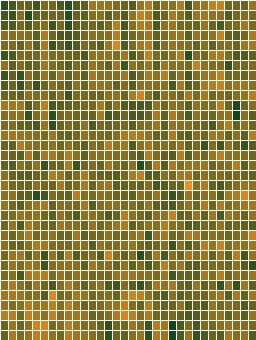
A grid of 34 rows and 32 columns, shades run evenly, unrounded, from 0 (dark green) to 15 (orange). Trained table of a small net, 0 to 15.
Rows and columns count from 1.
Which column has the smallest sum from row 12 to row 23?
21
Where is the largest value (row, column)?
19, 24
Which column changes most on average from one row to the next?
28
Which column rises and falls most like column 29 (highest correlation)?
20
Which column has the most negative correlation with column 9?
18
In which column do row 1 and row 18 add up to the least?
9
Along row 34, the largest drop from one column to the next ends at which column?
22
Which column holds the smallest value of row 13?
7
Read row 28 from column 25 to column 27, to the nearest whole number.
5 10 8
